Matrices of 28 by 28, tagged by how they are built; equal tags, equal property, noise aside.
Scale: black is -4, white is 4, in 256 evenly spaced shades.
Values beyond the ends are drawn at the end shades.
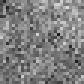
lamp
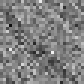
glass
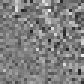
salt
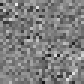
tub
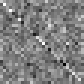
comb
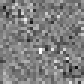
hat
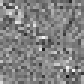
hat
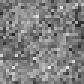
lamp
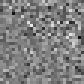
salt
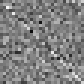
comb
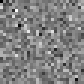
hat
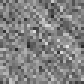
glass
